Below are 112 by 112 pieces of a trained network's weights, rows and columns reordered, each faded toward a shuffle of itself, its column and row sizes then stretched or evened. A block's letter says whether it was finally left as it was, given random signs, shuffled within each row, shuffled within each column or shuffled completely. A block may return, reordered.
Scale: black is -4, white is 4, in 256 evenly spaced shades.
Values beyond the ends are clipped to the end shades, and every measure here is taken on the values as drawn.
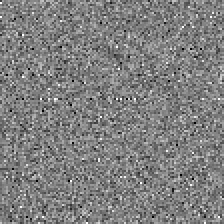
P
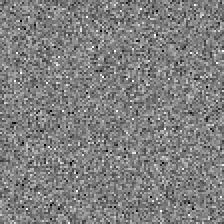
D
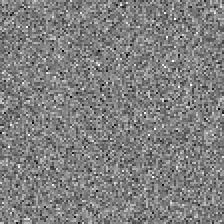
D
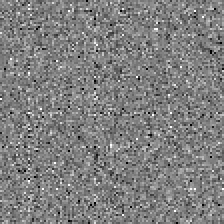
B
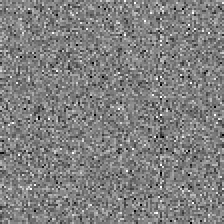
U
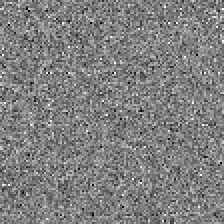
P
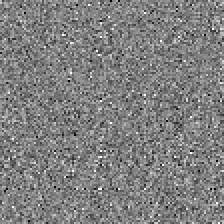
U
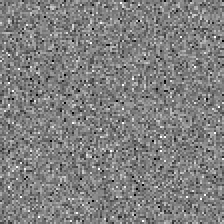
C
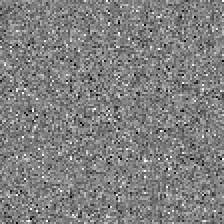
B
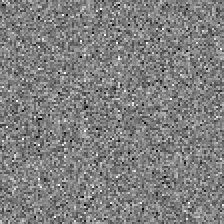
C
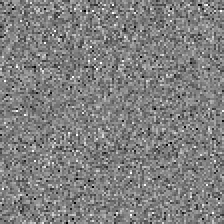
P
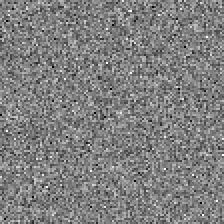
D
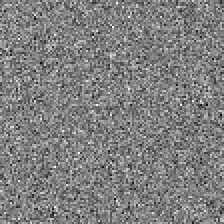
C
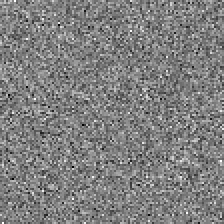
U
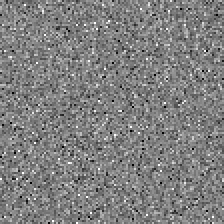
D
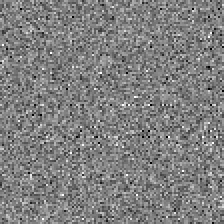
U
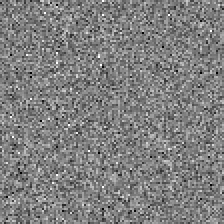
C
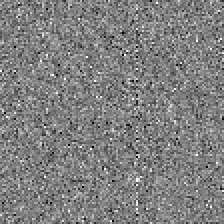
C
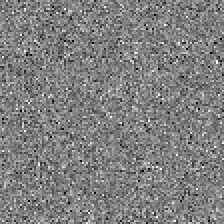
U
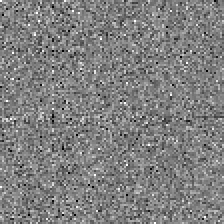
B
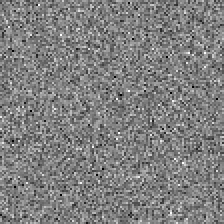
D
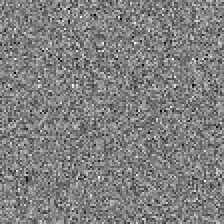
U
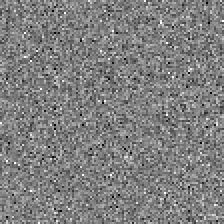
C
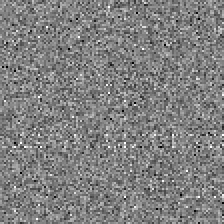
B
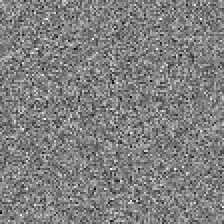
C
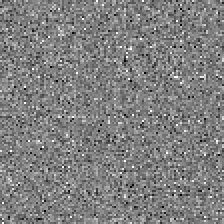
B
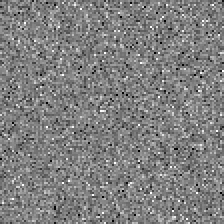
D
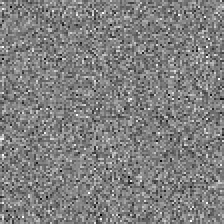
U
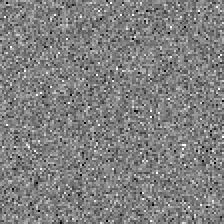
D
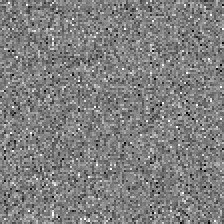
C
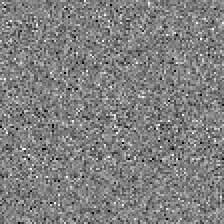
P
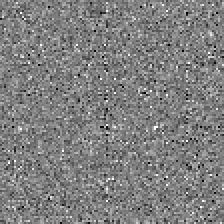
U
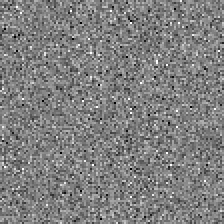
C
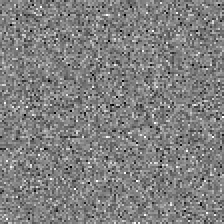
P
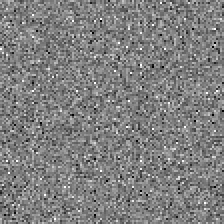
C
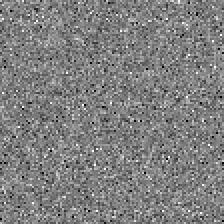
P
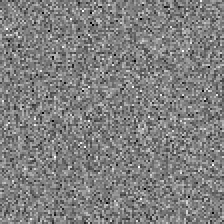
D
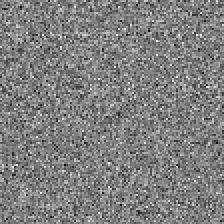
P
